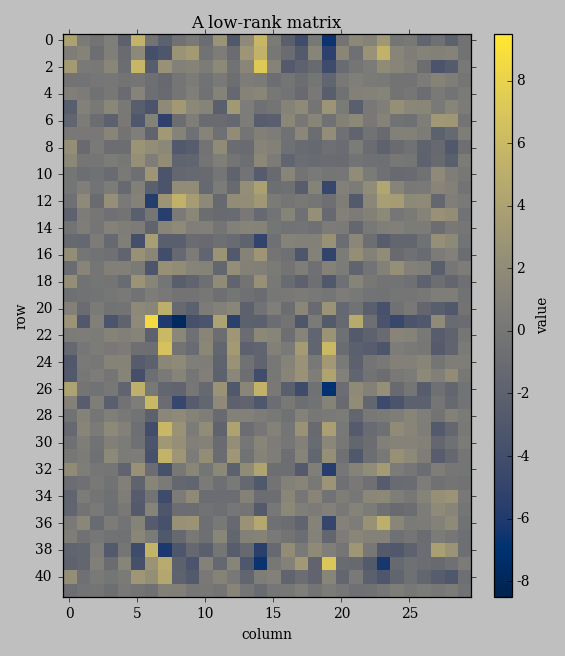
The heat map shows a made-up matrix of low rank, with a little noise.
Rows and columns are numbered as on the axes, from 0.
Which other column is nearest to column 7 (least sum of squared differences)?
12
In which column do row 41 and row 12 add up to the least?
6
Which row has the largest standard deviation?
21
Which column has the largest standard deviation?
7
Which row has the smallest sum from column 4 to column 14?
38
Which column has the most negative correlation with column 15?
27
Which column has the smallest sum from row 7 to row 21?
19
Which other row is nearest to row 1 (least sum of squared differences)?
36
